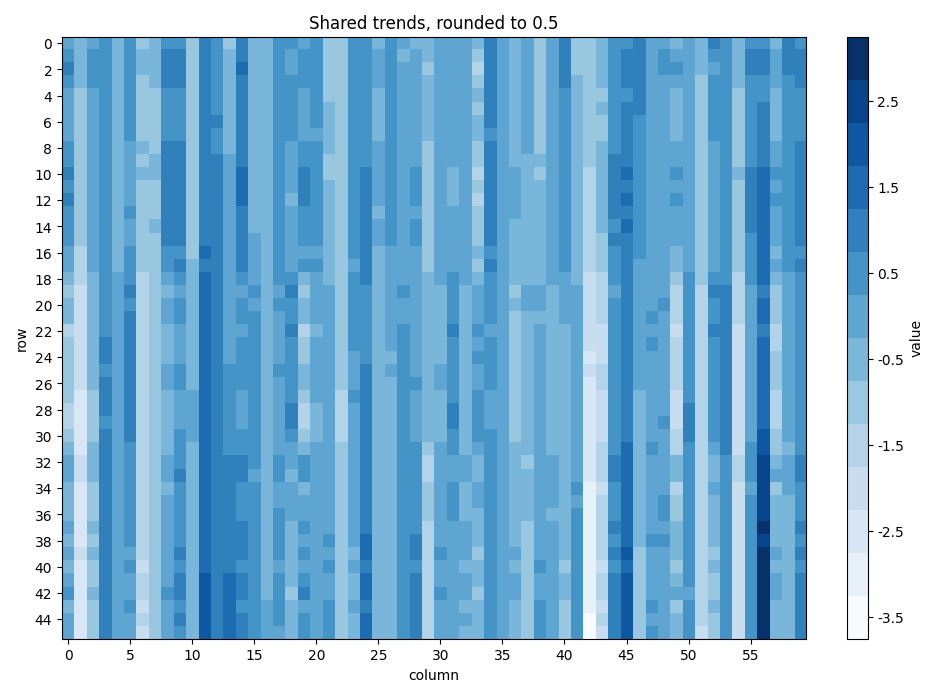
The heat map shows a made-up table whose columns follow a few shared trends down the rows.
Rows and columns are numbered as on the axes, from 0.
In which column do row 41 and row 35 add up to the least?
42
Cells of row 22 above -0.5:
35
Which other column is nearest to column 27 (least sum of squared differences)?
50
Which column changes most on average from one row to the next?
19
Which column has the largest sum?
56
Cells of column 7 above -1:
7
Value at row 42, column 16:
-0.5
